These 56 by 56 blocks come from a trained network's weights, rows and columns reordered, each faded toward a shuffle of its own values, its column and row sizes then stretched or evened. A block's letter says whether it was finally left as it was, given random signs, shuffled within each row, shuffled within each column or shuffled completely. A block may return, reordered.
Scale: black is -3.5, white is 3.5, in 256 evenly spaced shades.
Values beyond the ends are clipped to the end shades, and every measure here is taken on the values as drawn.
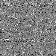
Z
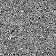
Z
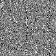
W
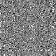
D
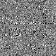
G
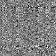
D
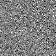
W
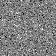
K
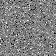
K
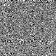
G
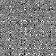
D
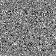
Z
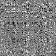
D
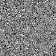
W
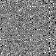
G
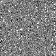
W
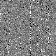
W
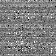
D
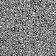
W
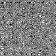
D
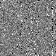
W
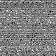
Z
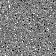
K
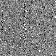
W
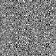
D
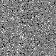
W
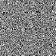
D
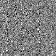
W
